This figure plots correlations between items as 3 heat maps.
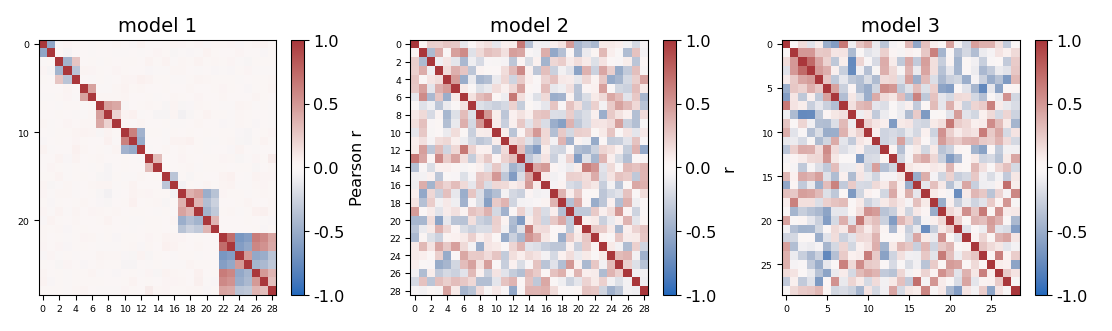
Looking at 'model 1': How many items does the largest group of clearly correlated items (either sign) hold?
7
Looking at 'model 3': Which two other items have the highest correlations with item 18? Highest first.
1, 27
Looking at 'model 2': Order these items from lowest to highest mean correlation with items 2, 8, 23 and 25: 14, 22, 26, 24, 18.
18, 14, 26, 22, 24
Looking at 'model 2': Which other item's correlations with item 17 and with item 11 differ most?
1
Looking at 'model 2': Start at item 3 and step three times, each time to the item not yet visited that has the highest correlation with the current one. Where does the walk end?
19
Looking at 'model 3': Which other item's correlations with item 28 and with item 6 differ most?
17
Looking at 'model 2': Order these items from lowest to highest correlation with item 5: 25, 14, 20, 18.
20, 25, 18, 14
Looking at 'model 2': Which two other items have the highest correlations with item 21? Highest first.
14, 3
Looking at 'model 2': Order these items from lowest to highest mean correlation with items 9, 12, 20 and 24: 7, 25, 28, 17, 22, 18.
28, 17, 18, 22, 7, 25
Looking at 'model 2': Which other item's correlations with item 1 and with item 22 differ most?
13
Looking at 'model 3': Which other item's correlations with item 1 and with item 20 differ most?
5
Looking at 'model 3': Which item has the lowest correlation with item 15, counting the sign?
16
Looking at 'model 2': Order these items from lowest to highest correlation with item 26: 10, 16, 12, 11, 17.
12, 11, 16, 10, 17
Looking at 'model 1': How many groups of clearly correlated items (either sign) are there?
9
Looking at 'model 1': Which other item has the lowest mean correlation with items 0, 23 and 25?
1
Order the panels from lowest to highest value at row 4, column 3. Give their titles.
model 1, model 2, model 3
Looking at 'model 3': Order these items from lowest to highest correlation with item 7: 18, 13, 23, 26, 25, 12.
12, 13, 26, 23, 18, 25
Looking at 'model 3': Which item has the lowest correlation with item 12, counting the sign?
24
